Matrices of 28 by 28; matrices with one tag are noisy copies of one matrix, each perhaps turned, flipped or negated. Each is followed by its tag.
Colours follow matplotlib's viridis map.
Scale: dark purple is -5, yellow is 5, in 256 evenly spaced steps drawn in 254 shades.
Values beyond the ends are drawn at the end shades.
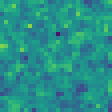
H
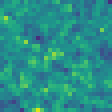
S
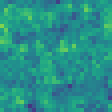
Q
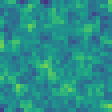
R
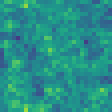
Q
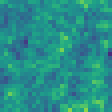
Q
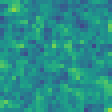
H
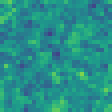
S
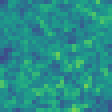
S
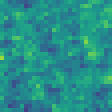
Q
